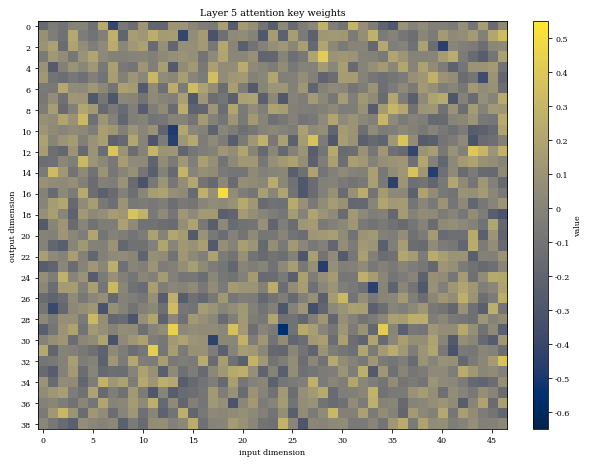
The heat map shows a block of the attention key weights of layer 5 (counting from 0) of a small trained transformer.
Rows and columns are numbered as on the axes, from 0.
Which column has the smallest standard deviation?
21
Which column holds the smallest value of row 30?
17
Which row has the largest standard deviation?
11
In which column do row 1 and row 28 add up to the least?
14
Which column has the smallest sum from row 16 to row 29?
24
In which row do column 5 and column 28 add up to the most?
3
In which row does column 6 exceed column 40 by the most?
2
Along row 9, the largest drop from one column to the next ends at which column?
5
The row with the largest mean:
13
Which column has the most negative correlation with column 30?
44
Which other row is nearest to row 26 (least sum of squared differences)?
33
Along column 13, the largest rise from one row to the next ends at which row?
12
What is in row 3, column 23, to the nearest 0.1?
-0.2
